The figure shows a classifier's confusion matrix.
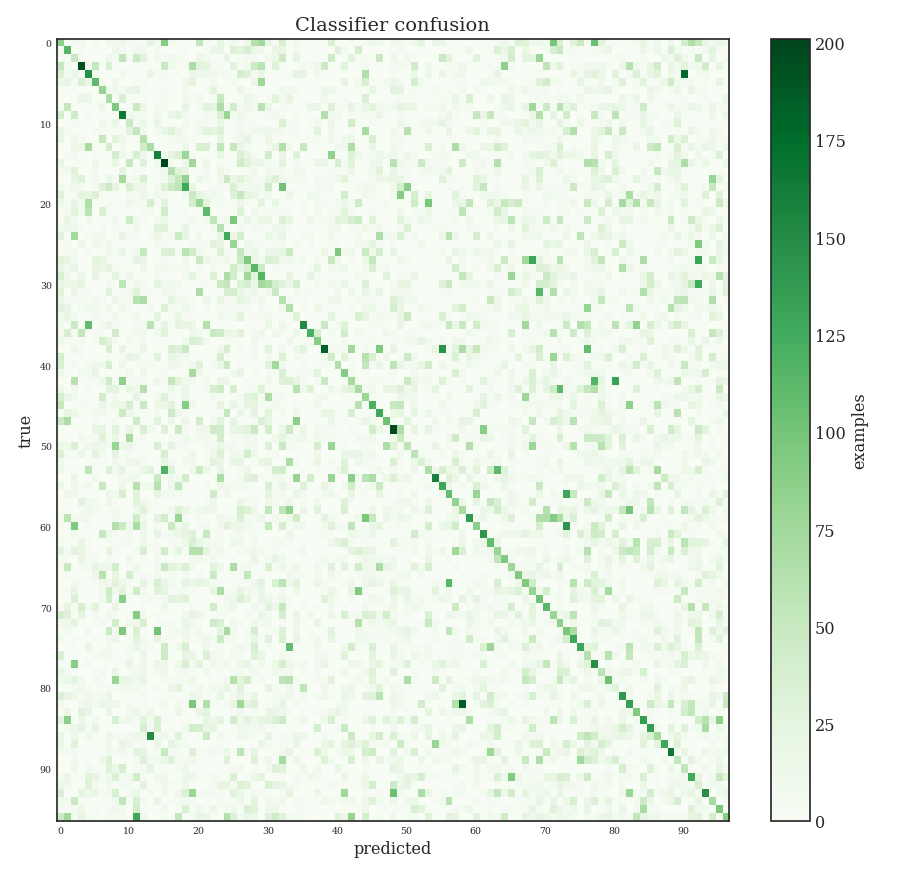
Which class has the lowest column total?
36
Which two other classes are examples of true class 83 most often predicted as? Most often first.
91, 90
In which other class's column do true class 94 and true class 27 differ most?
68
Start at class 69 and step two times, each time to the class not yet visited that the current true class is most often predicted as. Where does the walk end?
24
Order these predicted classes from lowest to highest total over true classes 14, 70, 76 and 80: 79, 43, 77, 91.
43, 77, 91, 79
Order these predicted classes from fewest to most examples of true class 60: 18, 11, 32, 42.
18, 32, 42, 11
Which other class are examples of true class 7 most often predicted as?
23
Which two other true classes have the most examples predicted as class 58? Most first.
82, 38
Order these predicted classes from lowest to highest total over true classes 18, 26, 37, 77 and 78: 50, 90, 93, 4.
4, 93, 90, 50
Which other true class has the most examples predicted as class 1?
84
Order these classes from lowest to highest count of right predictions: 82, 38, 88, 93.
82, 93, 88, 38
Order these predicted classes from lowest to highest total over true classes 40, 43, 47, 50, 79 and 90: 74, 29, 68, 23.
29, 23, 74, 68
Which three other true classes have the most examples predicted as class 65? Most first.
91, 29, 22
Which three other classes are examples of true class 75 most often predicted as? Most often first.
33, 62, 82
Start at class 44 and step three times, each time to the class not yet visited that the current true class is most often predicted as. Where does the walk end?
73
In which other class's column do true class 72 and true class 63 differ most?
57
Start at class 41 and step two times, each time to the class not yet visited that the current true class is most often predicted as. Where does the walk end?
49
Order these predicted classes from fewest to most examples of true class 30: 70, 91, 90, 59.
59, 90, 70, 91
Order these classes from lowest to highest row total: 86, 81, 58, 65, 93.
81, 65, 86, 93, 58
